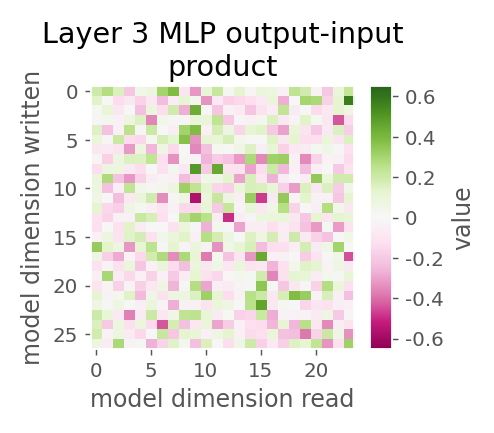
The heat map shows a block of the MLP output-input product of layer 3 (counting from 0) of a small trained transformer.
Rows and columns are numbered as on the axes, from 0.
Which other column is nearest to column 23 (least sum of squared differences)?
20
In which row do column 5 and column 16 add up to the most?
7
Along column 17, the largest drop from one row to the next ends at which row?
8
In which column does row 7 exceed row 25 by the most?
17
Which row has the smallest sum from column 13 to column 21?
14
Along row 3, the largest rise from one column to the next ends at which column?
6
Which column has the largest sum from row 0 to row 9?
11
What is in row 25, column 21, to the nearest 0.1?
0.2
